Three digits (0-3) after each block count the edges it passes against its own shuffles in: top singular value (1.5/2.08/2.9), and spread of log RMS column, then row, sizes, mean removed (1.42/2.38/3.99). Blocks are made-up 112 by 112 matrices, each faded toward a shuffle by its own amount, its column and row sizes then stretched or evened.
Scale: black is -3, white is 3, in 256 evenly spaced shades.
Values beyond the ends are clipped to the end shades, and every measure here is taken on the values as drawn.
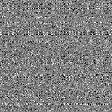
2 0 2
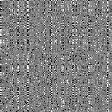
3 2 1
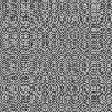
3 2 0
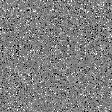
1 1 1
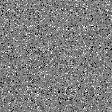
0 1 1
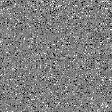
1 1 2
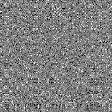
2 0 1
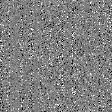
0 2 0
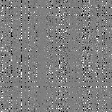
1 3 2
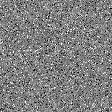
1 0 0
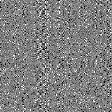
2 2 0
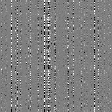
3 3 0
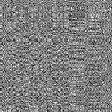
3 0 0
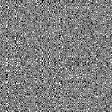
2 2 1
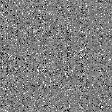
0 2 1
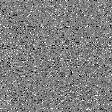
1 0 2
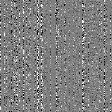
2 3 0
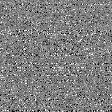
1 0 2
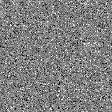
0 0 1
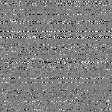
2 0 3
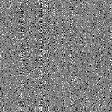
2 2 0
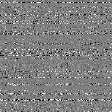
1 1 3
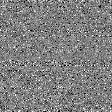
0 0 2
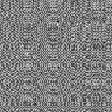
3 0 1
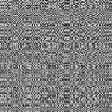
3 0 3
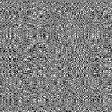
3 1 2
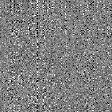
2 2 1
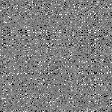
2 1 2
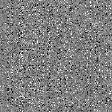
0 2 1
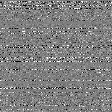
1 0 3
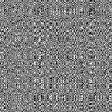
3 2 1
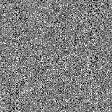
1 1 1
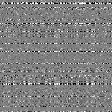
3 0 3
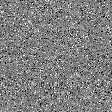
1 0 0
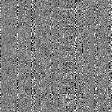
2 3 1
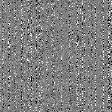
0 3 0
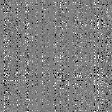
0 3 2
